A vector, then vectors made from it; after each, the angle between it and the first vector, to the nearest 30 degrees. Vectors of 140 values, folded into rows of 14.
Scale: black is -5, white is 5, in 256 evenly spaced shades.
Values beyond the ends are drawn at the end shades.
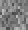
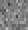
120 degrees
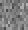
90 degrees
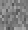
30 degrees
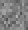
60 degrees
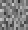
90 degrees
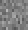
120 degrees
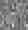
120 degrees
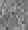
30 degrees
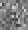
60 degrees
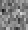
150 degrees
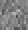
150 degrees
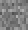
30 degrees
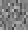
60 degrees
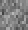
150 degrees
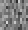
90 degrees
